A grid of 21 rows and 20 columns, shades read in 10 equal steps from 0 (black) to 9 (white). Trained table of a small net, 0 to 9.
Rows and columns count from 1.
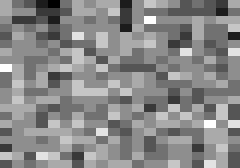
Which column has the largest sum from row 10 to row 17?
2
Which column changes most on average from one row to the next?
20
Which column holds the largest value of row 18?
6
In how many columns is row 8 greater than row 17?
8
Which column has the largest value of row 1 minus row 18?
13
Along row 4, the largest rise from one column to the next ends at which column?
12
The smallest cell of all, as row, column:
1, 5
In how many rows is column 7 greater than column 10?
9
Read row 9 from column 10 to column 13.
4 3 3 3
